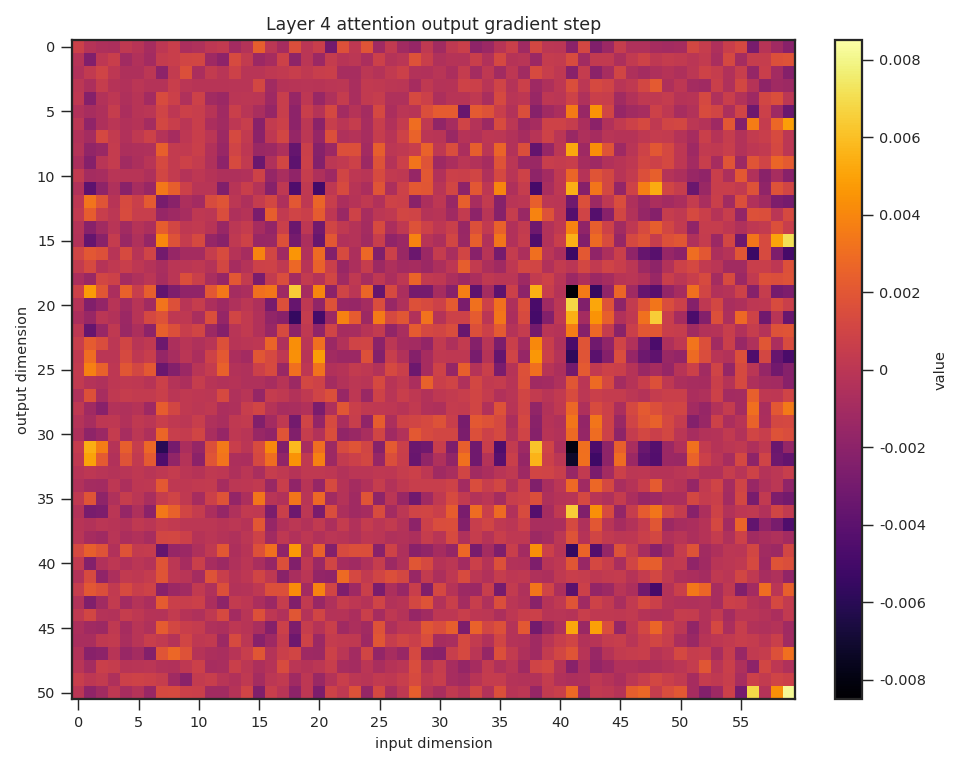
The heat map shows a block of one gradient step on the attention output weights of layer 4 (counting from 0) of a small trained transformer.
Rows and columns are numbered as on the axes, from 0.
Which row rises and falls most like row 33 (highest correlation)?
13
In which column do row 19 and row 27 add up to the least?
41
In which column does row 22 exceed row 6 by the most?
43
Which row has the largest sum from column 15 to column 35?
21
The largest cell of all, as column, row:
59, 50
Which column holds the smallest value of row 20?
38
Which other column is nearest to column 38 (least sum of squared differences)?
18
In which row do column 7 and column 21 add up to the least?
31
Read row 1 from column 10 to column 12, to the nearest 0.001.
0.001 -0.001 -0.002
